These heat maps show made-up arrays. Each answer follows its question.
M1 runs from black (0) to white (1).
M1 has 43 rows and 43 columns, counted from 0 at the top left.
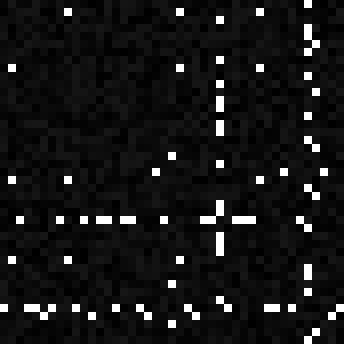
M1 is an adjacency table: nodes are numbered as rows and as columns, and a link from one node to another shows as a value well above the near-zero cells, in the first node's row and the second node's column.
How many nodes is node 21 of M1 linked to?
3
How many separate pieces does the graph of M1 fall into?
5
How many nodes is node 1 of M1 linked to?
3
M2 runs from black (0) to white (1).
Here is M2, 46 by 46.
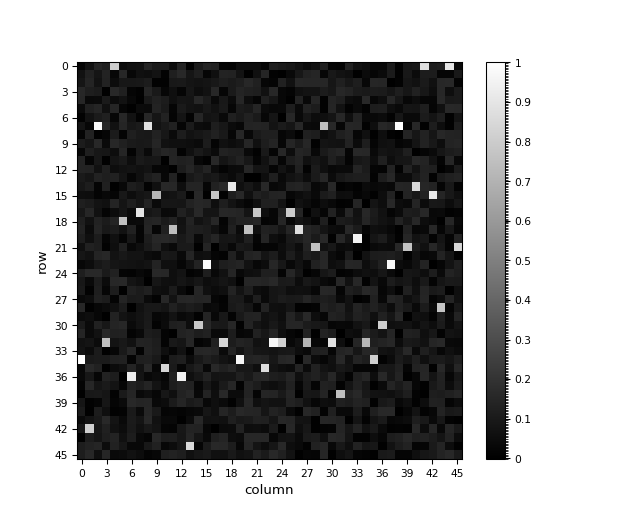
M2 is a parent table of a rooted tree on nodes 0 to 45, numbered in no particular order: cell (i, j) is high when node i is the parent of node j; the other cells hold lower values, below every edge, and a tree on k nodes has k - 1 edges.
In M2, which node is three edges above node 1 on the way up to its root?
23
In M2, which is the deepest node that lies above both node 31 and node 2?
7
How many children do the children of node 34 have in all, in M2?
8
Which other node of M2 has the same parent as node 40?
18
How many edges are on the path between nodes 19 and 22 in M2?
3
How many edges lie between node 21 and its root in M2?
2
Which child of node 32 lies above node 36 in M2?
30
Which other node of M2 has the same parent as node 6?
12
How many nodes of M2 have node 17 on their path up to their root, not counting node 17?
12
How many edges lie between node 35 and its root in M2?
2
